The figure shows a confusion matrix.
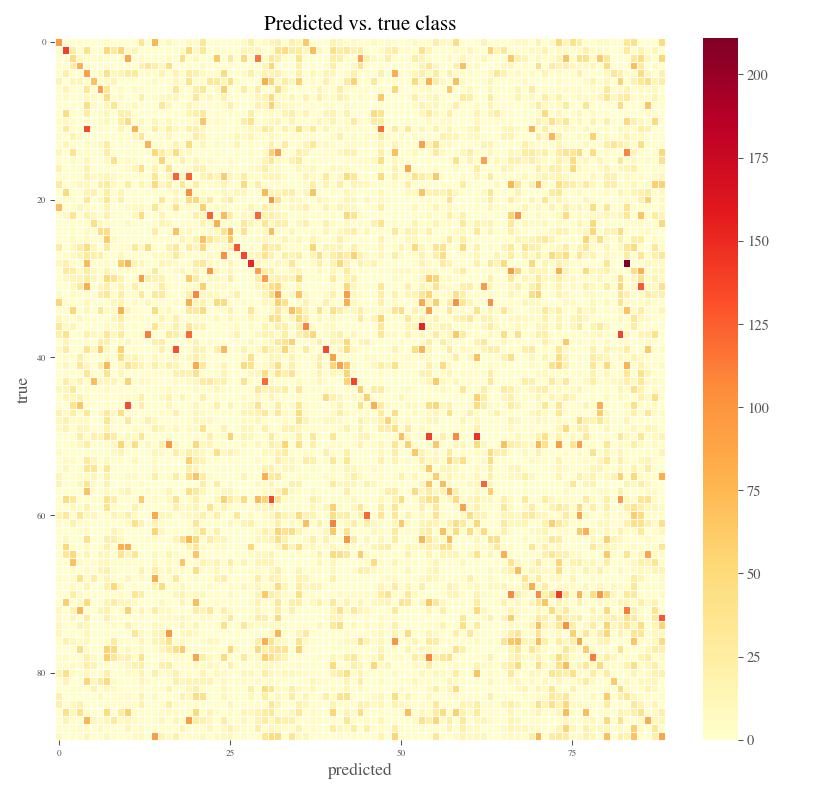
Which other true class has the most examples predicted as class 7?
41
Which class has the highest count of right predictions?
28
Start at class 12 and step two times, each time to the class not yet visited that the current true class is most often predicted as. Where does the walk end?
83
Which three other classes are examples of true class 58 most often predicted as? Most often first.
31, 82, 29
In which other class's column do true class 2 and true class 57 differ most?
29
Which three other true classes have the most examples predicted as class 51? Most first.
16, 85, 75
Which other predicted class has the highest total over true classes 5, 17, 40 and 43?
30
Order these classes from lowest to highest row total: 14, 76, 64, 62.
64, 62, 14, 76
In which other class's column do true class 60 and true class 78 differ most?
45
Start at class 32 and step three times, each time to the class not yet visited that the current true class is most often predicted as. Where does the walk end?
85
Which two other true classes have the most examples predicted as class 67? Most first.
22, 76
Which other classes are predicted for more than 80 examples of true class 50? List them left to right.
54, 58, 61
